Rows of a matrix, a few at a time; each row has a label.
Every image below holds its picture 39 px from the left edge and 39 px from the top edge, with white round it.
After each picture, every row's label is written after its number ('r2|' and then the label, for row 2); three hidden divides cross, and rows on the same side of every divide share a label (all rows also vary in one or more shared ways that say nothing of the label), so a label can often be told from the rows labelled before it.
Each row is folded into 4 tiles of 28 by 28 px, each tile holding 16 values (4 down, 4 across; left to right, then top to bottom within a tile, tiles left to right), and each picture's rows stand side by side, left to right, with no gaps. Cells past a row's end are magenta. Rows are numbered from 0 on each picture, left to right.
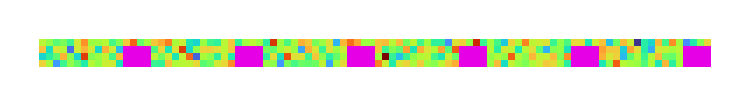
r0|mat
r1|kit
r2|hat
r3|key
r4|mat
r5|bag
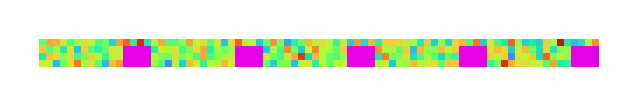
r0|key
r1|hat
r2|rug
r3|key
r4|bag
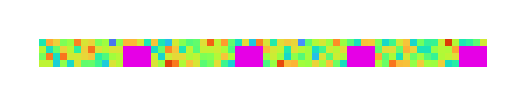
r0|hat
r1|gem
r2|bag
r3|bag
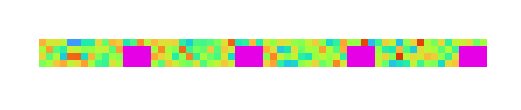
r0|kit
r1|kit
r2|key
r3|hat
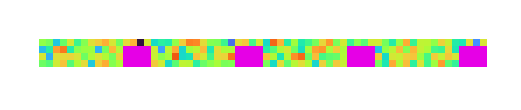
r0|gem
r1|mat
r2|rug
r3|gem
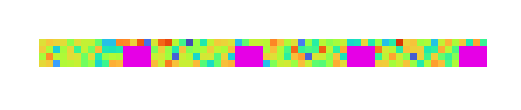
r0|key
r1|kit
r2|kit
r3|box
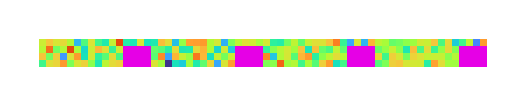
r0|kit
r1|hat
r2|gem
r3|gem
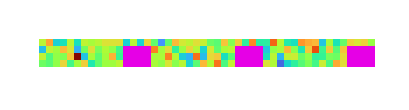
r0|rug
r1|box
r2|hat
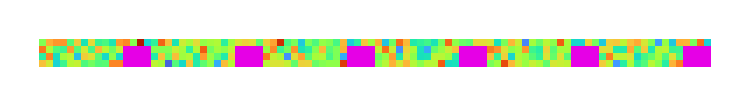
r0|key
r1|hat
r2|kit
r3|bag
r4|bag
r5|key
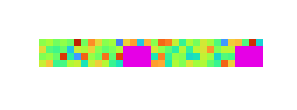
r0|mat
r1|key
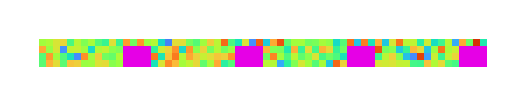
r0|box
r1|gem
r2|key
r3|box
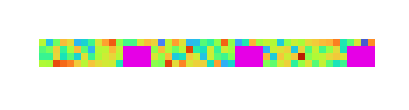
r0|bag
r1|bag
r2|gem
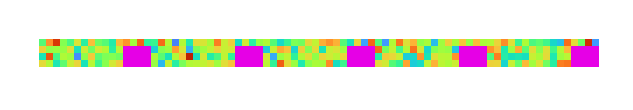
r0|key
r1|rug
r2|gem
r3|box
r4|key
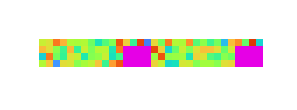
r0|key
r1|key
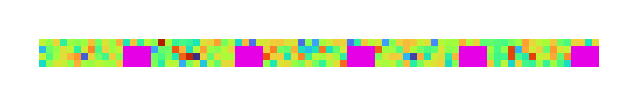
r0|rug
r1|rug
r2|kit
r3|box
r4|mat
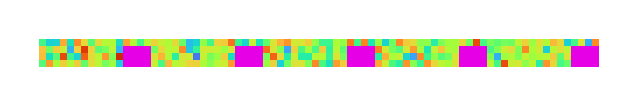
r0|mat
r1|kit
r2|key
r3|box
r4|gem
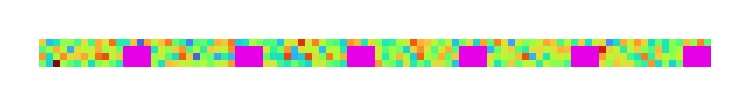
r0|gem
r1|kit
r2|mat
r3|mat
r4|rug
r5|box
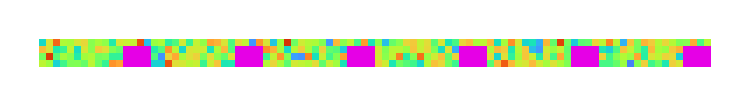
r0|key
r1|gem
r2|box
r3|mat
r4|bag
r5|rug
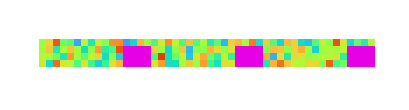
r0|kit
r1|key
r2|bag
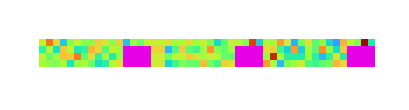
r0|rug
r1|key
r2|key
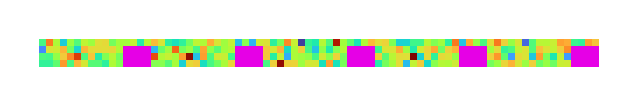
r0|rug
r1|rug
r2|bag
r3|rug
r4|kit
